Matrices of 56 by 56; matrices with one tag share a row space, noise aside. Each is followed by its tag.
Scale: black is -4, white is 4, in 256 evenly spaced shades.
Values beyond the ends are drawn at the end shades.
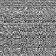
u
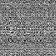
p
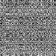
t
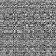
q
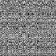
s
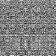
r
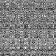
r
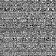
q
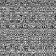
r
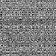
t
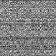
p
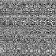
q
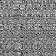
u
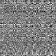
q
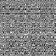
r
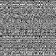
u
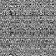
p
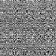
q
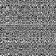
t
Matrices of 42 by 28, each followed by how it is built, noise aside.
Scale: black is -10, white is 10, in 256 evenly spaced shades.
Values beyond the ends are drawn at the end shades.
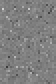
sparse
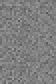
repeating rows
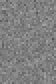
noise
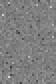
sparse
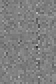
uneven columns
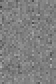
uneven columns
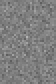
noise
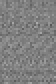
repeating columns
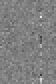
uneven columns
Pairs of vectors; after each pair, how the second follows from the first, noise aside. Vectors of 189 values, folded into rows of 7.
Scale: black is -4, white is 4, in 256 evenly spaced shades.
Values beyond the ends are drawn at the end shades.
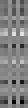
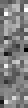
wrapped around, negated.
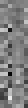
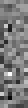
sign-scrambled.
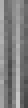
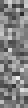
shuffled.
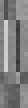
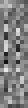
sign-scrambled.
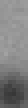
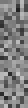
shuffled.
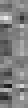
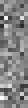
sign-scrambled.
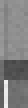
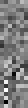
sign-scrambled.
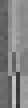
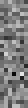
shuffled.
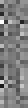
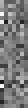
sign-scrambled.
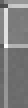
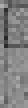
negated, shrunk.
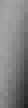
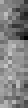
wrapped around.
